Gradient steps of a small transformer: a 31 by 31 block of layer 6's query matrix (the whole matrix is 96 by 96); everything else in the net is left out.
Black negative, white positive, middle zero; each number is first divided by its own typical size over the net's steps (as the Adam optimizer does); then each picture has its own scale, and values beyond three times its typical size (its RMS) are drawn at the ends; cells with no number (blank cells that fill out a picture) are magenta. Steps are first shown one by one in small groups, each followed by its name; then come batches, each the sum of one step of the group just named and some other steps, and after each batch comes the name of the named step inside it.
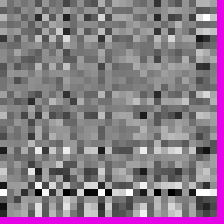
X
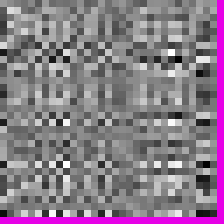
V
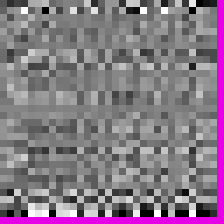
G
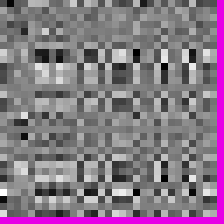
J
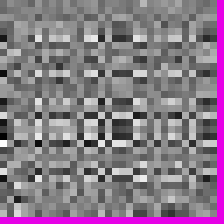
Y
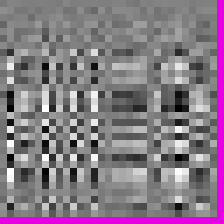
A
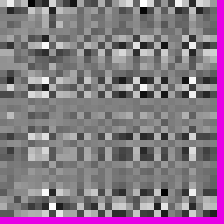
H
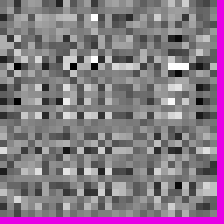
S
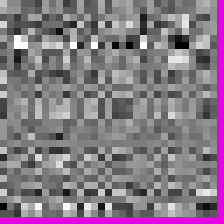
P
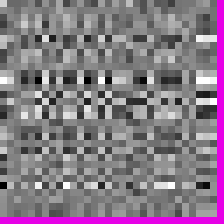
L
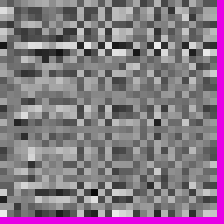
J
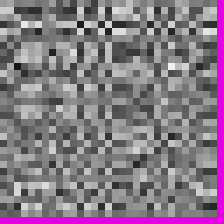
S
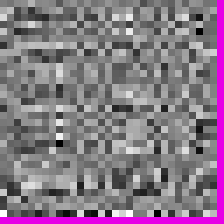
J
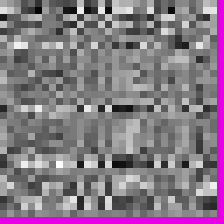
P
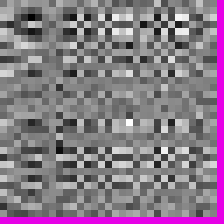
P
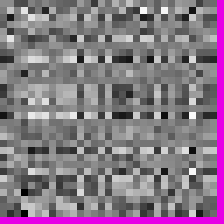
G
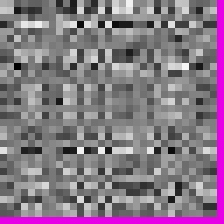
S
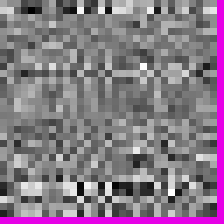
V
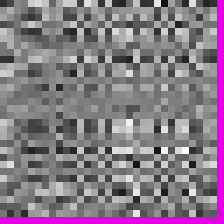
G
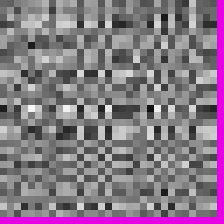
L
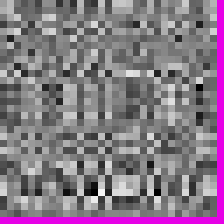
S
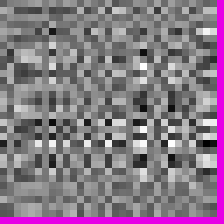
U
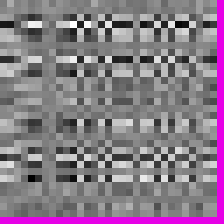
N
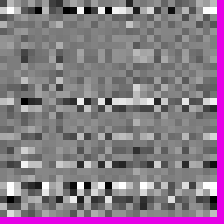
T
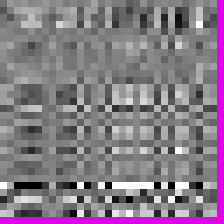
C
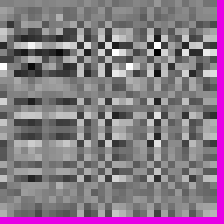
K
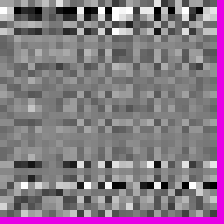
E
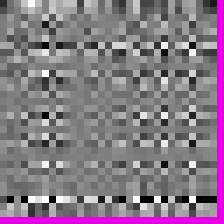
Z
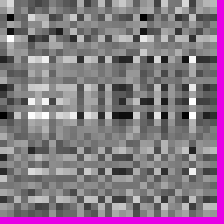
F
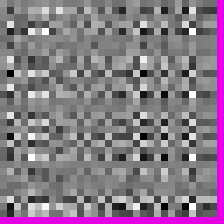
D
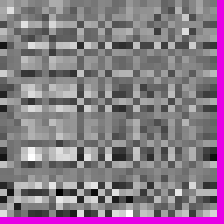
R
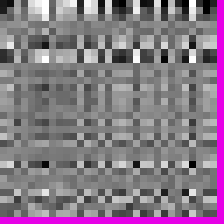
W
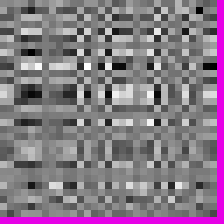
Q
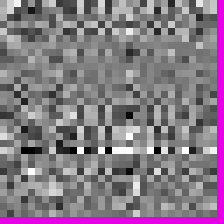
F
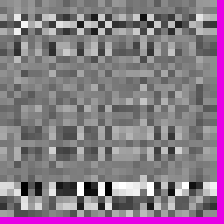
C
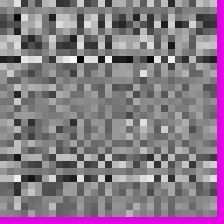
N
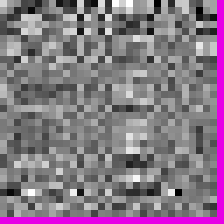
Q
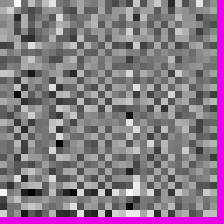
R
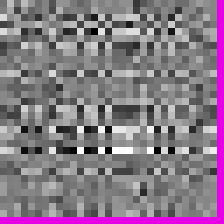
C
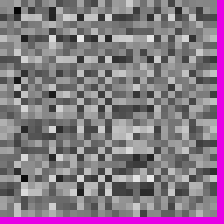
U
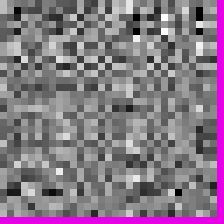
E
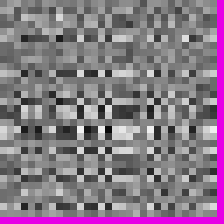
K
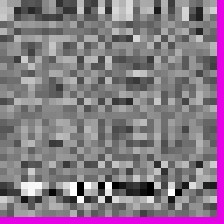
E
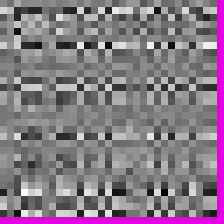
E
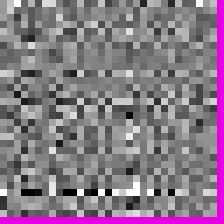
R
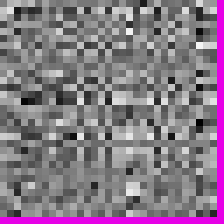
E
